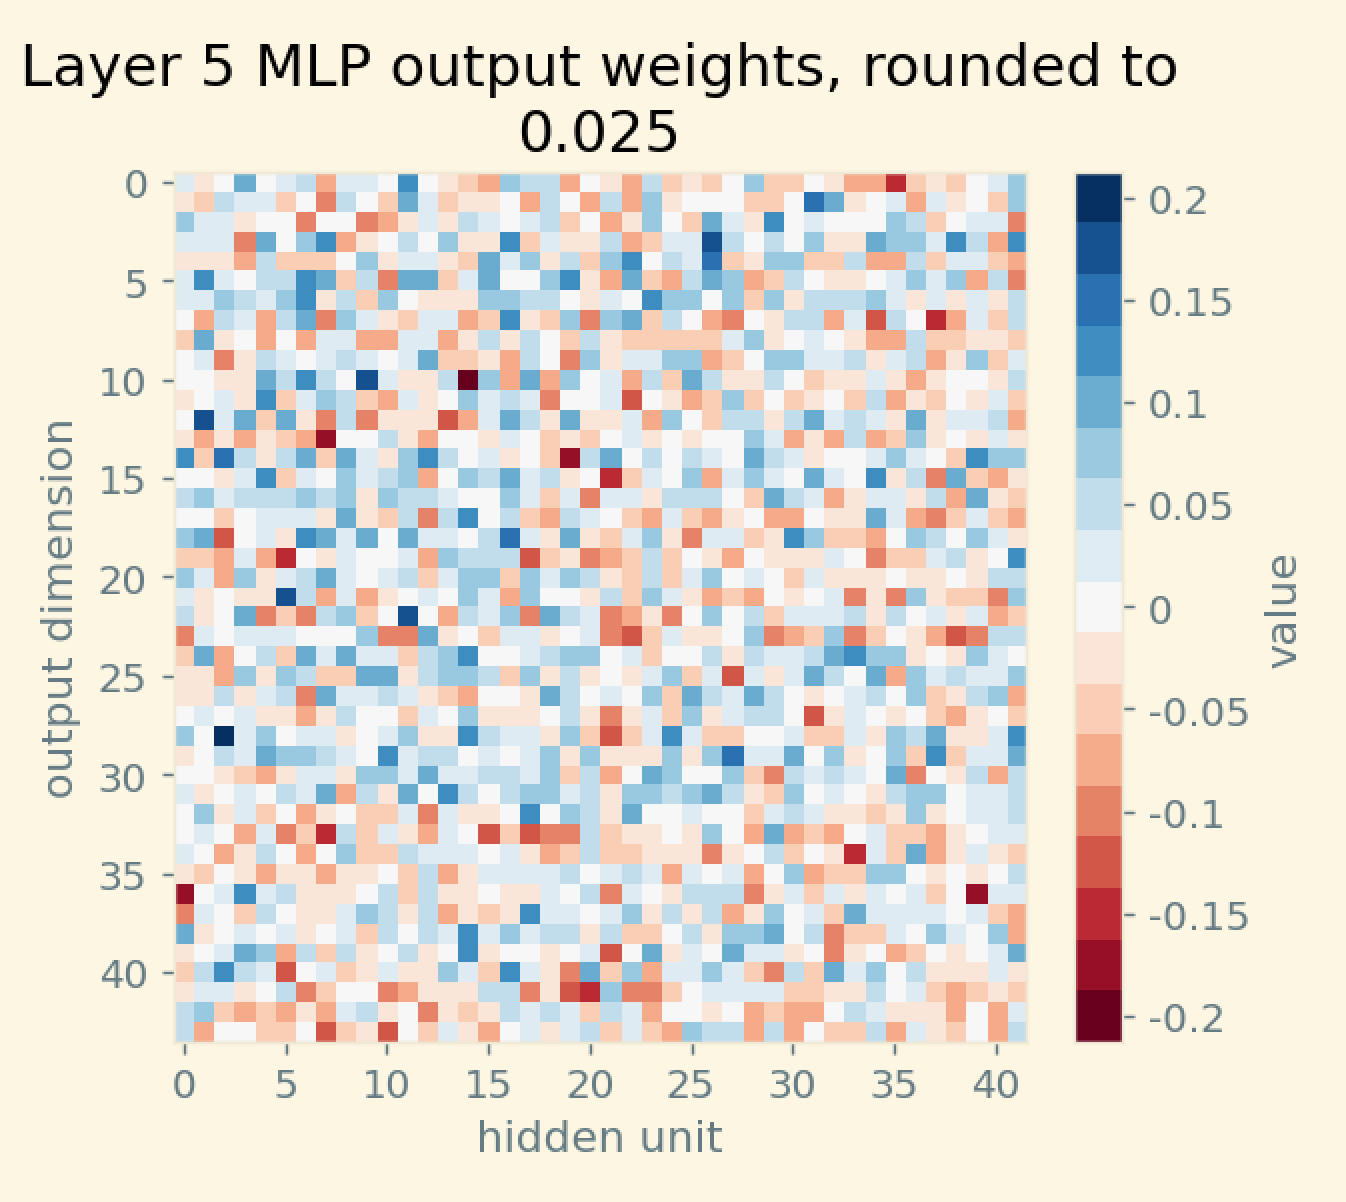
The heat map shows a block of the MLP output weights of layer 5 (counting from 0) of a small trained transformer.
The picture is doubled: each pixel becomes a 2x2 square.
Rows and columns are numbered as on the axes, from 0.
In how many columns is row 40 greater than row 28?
12
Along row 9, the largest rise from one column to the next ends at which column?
20
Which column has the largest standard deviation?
7
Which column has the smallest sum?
21
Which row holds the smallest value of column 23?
41
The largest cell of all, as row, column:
28, 2
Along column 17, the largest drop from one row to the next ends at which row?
33
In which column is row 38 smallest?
32
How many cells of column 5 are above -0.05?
31
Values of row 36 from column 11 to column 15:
-0.05 0.05 -0.025 -0.025 0
